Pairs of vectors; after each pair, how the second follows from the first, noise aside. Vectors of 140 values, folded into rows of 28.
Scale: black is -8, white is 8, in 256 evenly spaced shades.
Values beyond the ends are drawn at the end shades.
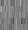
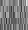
wrapped around, negated, scaled up.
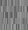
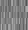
wrapped around, negated.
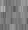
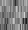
reversed, negated, scaled up.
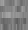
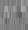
wrapped around, negated, partly zeroed.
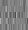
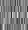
reversed, negated, scaled up.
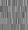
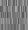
copied.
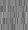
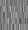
shuffled.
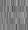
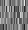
wrapped around, negated, scaled up.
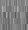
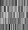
wrapped around, negated, scaled up.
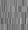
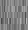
copied.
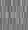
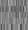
wrapped around, negated.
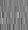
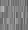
shuffled.
